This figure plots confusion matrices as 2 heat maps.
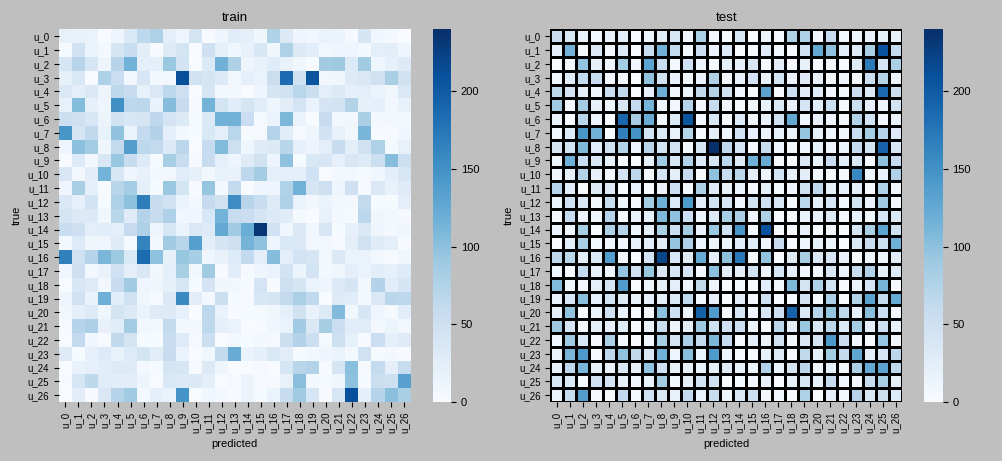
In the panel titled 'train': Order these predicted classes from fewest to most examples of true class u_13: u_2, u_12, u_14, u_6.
u_2, u_14, u_6, u_12
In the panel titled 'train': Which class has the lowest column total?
u_10
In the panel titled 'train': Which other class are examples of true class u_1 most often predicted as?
u_17
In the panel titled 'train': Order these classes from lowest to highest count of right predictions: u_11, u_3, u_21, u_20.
u_20, u_21, u_3, u_11
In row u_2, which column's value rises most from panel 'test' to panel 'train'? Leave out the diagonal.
u_12
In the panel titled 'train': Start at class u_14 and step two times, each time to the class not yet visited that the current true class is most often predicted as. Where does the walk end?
u_6
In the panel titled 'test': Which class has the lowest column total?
u_22
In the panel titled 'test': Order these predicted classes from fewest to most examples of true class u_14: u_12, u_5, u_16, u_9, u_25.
u_9, u_5, u_12, u_25, u_16
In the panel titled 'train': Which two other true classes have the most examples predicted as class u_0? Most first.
u_16, u_7
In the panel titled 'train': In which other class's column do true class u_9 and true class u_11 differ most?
u_18
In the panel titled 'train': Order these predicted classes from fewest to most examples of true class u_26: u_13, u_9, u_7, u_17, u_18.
u_13, u_7, u_17, u_18, u_9
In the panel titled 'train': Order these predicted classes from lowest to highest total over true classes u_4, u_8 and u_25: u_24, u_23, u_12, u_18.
u_23, u_12, u_24, u_18
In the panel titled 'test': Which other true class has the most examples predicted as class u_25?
u_1
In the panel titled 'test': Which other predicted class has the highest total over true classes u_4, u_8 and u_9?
u_25
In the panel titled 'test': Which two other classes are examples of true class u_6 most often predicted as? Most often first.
u_10, u_5
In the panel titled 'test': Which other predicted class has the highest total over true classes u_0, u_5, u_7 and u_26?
u_2
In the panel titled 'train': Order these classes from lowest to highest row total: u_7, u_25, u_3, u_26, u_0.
u_0, u_25, u_7, u_26, u_3
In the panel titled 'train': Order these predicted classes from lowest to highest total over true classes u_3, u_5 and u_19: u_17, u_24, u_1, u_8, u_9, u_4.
u_24, u_8, u_1, u_4, u_17, u_9
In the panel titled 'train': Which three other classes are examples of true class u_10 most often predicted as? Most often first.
u_3, u_15, u_14
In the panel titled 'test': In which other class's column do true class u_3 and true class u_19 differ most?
u_26
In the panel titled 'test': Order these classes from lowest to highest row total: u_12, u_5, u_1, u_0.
u_0, u_5, u_12, u_1
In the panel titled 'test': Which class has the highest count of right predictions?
u_14
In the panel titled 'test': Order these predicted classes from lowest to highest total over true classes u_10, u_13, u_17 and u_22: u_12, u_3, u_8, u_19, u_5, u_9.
u_3, u_19, u_5, u_9, u_8, u_12
